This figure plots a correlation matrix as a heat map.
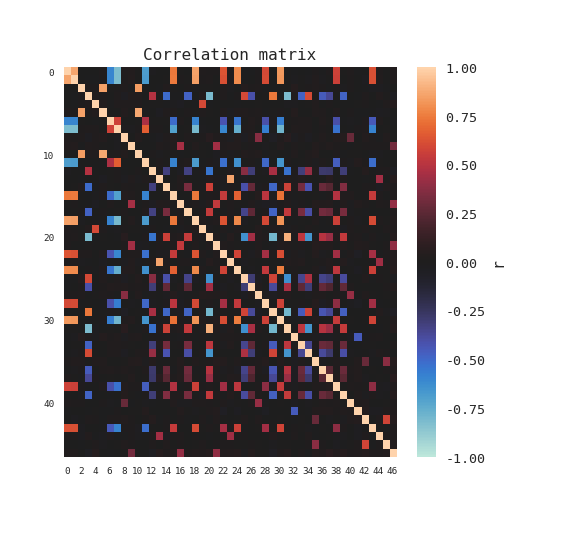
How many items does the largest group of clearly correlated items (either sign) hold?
14
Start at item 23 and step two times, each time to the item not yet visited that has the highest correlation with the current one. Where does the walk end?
44
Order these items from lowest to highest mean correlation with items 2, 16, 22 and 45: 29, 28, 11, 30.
11, 29, 28, 30
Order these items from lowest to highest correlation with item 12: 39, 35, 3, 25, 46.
39, 46, 35, 25, 3
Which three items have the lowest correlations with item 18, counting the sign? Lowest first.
7, 11, 6
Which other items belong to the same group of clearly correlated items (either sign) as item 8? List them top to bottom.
27, 40
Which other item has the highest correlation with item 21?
16
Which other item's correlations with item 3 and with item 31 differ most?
20
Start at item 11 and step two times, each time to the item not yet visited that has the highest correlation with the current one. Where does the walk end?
6
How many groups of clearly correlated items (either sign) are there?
9
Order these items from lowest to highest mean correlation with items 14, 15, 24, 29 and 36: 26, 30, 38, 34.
34, 26, 38, 30
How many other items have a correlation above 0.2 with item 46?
3
